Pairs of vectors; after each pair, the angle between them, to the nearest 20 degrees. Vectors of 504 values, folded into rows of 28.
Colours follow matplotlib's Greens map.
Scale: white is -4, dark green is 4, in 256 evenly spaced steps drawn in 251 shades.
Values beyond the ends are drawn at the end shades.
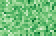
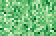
40 degrees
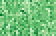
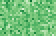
40 degrees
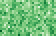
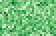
60 degrees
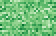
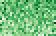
80 degrees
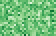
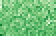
100 degrees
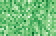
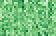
100 degrees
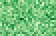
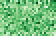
120 degrees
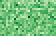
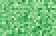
120 degrees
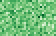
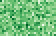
40 degrees
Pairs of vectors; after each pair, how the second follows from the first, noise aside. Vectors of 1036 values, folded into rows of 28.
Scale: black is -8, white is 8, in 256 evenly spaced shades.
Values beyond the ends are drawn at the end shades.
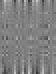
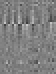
wrapped around.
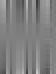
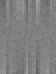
negated, shrunk.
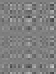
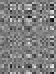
scaled up.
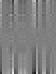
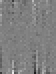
partly zeroed.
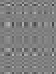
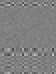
partly zeroed.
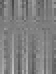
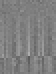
wrapped around, shrunk.
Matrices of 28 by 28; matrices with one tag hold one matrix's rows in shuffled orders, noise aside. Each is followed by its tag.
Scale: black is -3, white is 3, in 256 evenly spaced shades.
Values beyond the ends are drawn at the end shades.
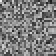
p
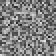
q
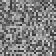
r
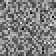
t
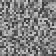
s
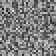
s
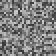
p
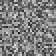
p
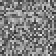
r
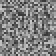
s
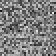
r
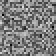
r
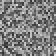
r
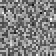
t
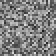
r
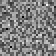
q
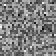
p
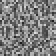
s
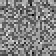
t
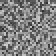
t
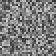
q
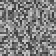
t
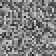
p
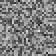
p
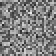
q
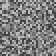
q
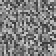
s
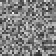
p
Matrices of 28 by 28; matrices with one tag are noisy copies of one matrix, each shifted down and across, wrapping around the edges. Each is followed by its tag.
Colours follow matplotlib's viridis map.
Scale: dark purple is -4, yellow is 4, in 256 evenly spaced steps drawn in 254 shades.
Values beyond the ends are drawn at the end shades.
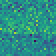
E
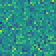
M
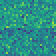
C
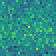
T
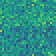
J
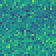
T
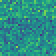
T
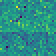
C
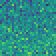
J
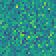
M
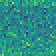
J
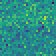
J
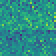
E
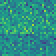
E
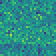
C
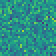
M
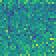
E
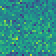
T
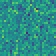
M
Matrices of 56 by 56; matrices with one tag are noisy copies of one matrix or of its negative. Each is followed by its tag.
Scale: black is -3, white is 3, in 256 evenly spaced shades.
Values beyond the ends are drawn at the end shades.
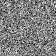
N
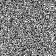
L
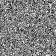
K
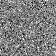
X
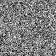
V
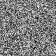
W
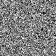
N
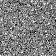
X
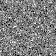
K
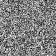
X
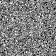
L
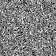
L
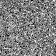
W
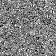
X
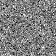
V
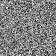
L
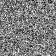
K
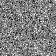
K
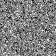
K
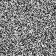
L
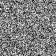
K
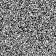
N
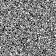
N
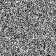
K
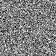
N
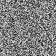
L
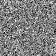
K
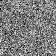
X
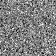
X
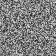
N
